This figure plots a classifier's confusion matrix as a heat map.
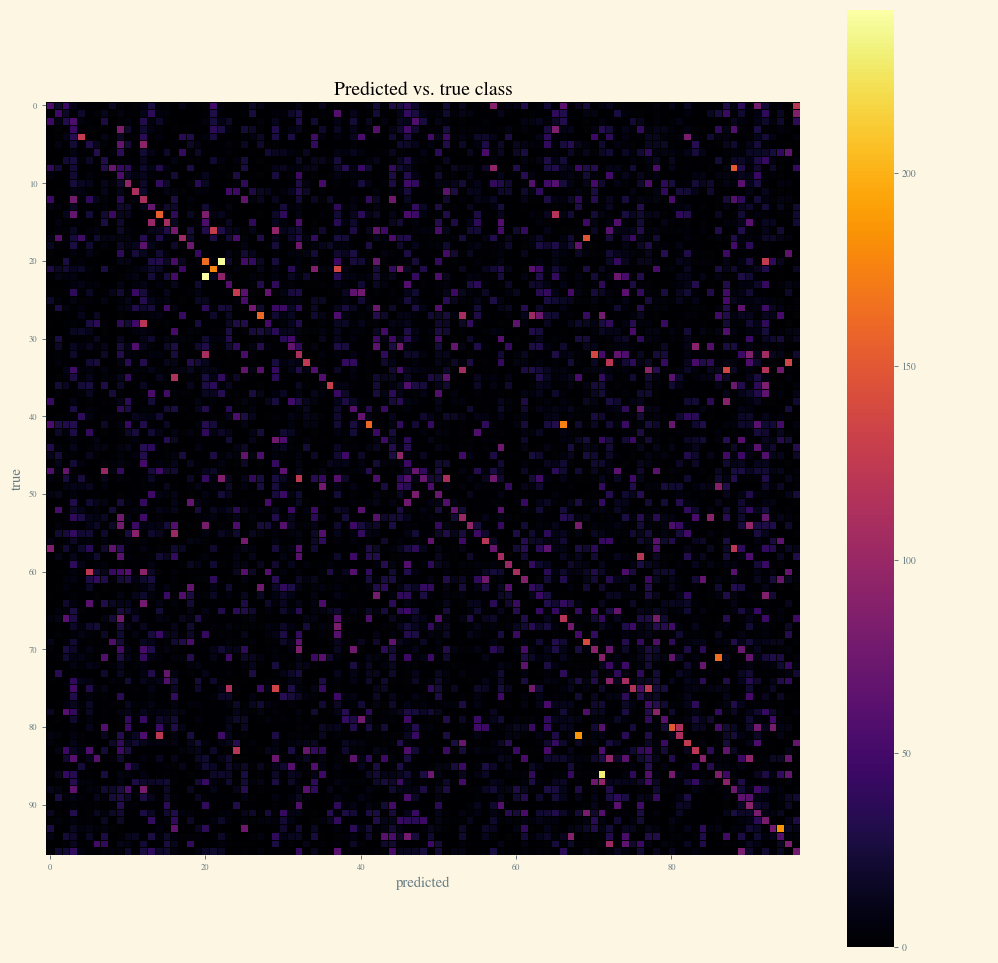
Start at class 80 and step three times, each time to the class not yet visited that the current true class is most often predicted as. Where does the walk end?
37
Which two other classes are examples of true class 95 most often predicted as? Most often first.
72, 74
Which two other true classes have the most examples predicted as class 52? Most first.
31, 24
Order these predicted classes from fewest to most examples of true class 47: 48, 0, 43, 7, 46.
43, 46, 48, 0, 7
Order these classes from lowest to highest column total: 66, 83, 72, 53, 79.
79, 83, 53, 66, 72
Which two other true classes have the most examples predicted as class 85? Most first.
53, 31
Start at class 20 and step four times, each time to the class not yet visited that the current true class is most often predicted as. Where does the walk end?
13
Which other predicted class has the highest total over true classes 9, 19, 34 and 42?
87
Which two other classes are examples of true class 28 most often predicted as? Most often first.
12, 60
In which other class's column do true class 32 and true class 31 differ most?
70
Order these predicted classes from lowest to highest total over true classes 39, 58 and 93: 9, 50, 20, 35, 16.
35, 50, 20, 9, 16
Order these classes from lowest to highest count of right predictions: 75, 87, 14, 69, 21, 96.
96, 87, 75, 69, 14, 21
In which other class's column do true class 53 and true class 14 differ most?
65
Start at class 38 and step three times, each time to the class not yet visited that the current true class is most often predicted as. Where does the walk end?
86
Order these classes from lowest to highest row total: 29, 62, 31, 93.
29, 62, 93, 31
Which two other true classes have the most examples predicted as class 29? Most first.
75, 16
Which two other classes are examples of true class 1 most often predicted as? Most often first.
96, 37
